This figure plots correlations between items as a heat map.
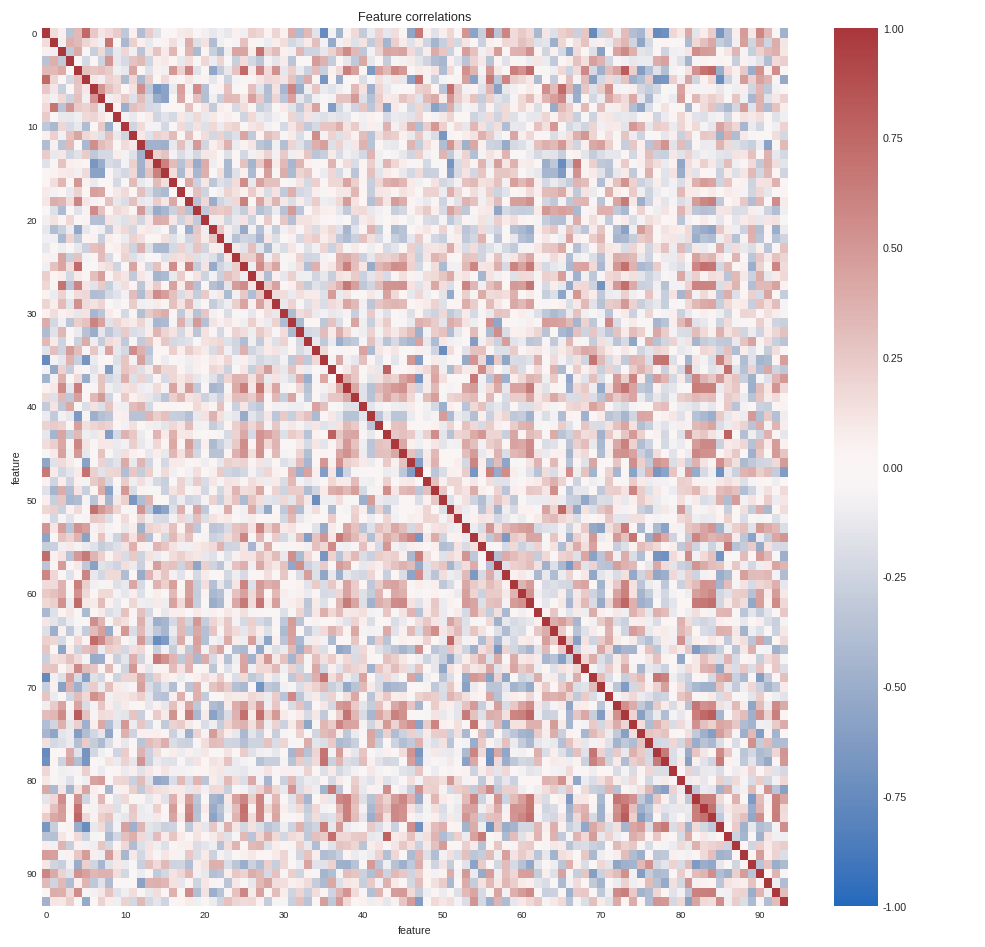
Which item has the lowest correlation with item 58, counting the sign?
54
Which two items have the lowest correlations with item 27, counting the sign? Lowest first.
70, 66
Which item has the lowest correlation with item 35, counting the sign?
0
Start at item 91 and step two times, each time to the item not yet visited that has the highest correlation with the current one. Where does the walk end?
36
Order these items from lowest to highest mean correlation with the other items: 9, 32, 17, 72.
9, 32, 17, 72
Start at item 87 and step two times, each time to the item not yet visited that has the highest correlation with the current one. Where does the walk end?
41
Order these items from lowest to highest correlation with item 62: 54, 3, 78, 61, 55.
61, 3, 55, 78, 54
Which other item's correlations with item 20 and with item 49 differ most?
64
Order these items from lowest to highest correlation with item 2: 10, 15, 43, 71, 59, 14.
71, 15, 10, 14, 59, 43
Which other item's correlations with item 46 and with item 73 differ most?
85
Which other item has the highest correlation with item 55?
86
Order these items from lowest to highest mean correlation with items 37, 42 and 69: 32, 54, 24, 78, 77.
24, 32, 78, 77, 54
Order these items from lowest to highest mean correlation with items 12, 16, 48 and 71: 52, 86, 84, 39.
84, 52, 86, 39
